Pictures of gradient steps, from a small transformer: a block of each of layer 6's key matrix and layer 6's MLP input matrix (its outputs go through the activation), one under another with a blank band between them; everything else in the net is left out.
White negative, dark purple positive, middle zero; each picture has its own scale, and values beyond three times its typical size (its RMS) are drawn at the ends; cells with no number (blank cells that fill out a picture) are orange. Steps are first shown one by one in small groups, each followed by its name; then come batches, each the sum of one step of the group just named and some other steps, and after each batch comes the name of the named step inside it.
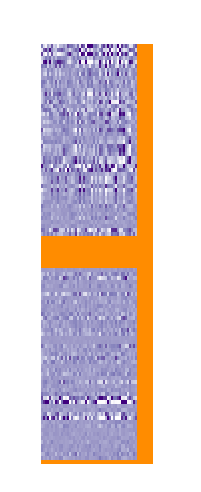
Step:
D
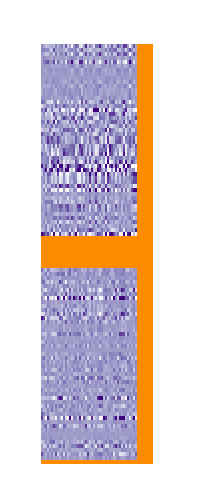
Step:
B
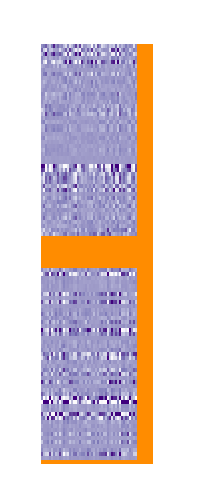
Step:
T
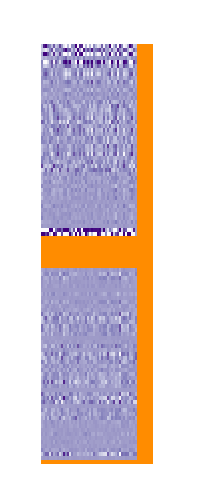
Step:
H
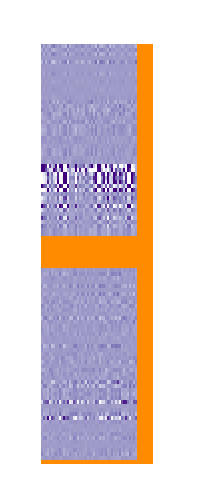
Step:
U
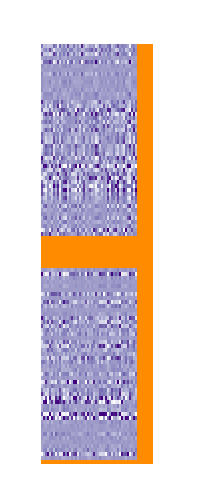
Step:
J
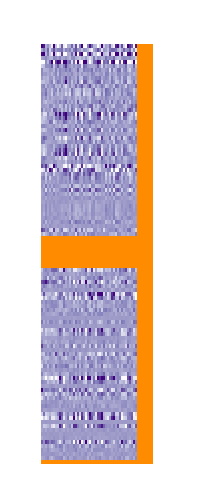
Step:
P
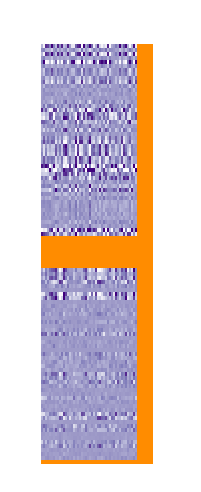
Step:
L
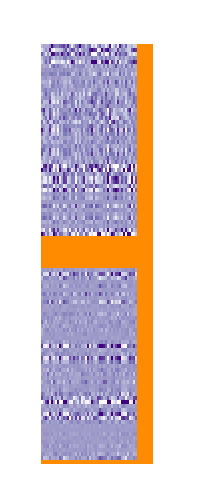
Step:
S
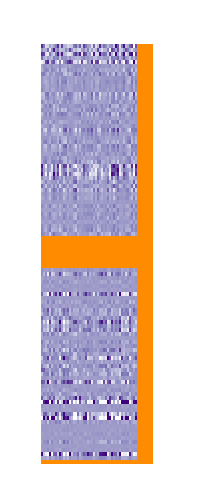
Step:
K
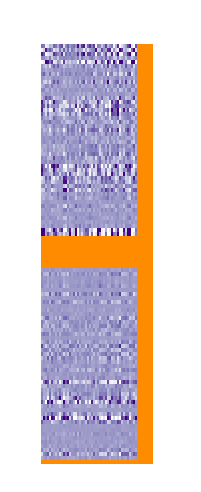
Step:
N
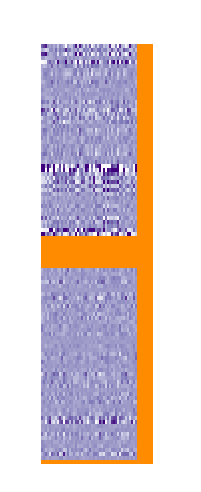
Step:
H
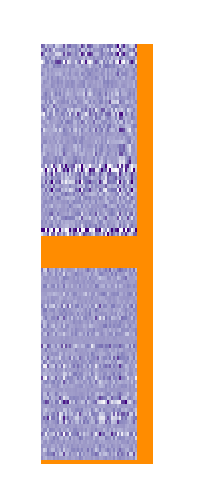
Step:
D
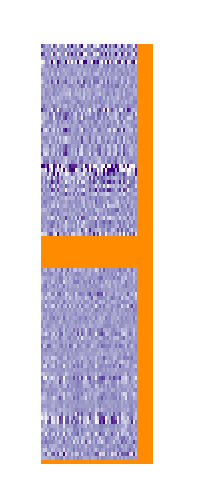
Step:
P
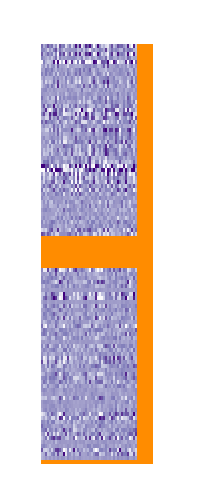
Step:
L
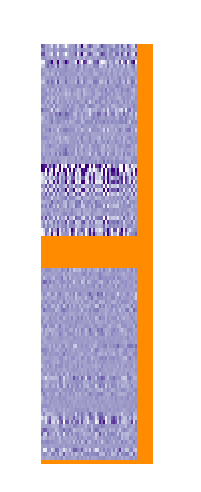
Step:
P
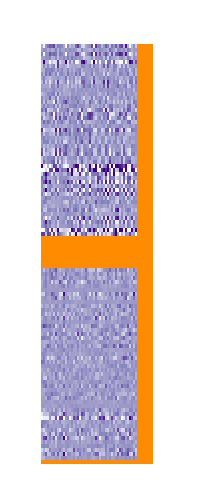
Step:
L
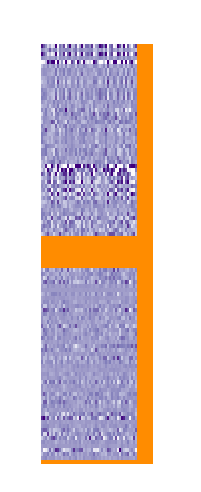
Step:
J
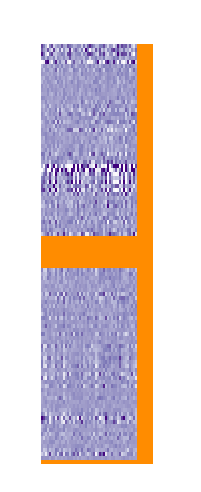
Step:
B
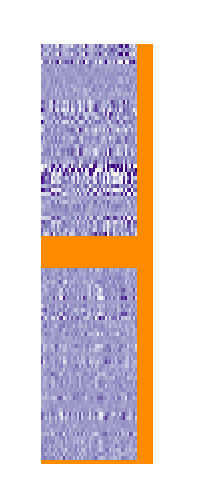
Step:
B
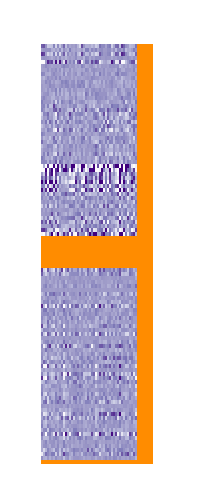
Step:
J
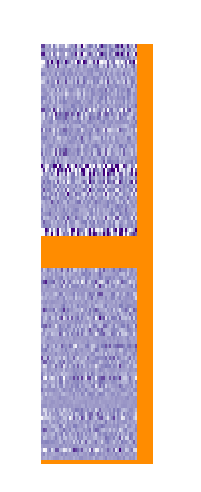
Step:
P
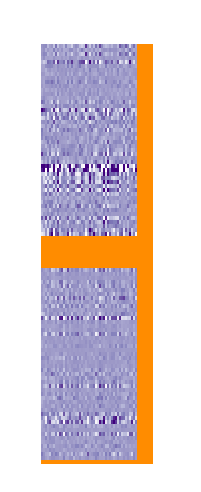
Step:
B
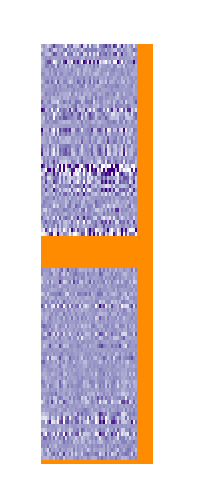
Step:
S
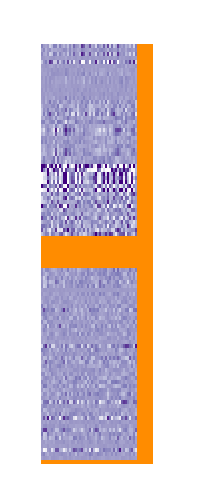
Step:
U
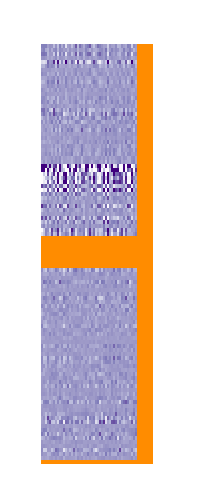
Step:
U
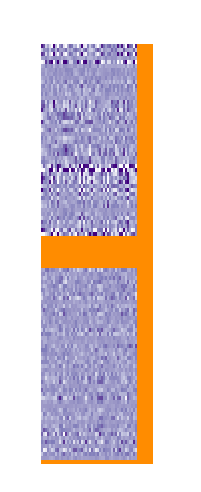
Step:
P
